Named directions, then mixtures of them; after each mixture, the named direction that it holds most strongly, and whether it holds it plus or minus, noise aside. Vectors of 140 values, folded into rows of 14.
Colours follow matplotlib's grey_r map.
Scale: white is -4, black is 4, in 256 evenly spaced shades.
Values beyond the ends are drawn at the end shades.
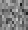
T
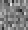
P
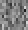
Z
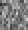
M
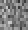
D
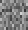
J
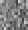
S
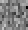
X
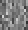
Z, minus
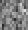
T, minus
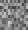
D, plus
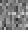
X, minus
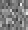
T, minus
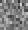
D, plus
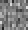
P, plus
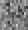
X, plus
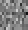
T, plus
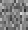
J, plus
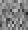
T, plus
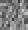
M, minus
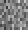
D, minus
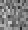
D, plus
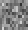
T, plus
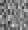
D, minus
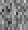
D, minus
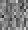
Z, plus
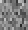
S, plus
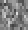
M, plus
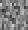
Z, minus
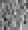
S, minus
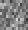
M, minus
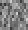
M, plus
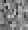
D, minus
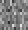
J, plus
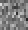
M, minus
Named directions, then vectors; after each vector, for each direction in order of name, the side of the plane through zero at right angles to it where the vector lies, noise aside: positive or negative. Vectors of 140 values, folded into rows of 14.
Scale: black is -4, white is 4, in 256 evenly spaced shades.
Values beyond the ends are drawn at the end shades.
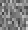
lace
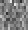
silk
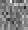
positive, positive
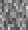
negative, positive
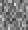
negative, positive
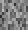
positive, negative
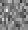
negative, positive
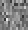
negative, negative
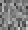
positive, negative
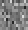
positive, positive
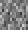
negative, positive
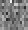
positive, positive
